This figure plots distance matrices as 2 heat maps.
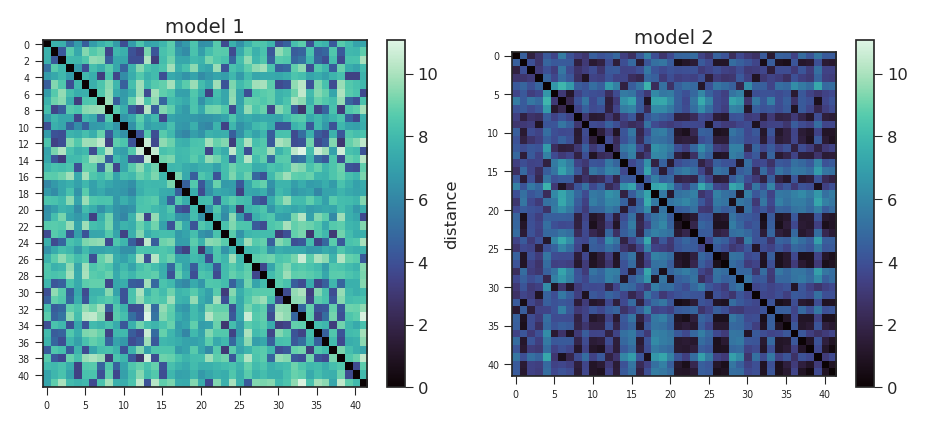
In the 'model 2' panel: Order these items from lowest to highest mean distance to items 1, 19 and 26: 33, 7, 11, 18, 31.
11, 31, 33, 7, 18
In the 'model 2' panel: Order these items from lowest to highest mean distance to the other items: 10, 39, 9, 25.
10, 9, 25, 39
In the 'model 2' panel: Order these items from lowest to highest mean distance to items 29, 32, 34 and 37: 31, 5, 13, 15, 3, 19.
13, 3, 31, 5, 15, 19
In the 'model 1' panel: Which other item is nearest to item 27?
28
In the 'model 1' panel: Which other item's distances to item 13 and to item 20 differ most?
25
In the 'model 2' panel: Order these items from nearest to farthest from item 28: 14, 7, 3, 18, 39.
3, 14, 18, 7, 39
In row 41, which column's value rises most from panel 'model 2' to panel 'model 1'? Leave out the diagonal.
38
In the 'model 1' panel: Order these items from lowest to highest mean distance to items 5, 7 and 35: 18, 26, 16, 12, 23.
23, 18, 12, 16, 26
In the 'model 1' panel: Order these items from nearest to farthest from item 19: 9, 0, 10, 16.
16, 9, 10, 0
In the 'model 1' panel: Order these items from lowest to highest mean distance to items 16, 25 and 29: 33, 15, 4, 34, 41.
33, 4, 34, 15, 41
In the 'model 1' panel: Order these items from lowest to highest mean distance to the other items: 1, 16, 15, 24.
1, 24, 15, 16
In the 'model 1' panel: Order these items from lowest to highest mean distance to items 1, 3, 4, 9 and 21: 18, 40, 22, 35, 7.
40, 7, 18, 35, 22
